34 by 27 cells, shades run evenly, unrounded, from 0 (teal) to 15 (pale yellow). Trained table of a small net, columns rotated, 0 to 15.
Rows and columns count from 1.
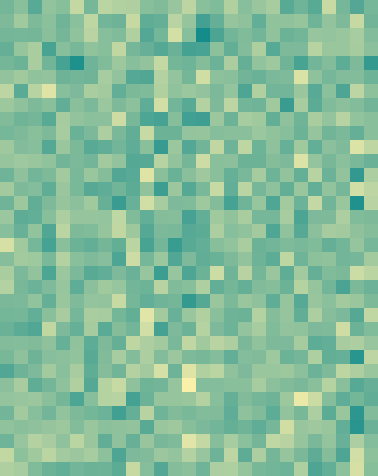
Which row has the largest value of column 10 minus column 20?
19
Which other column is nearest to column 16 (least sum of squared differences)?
18
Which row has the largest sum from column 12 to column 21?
27
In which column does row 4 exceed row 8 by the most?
23
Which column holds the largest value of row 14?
26
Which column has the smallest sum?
20
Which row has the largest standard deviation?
15
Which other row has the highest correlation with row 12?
6
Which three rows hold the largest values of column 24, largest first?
1, 28, 17
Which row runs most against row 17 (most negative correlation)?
32
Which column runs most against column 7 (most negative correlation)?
16
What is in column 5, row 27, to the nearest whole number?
8
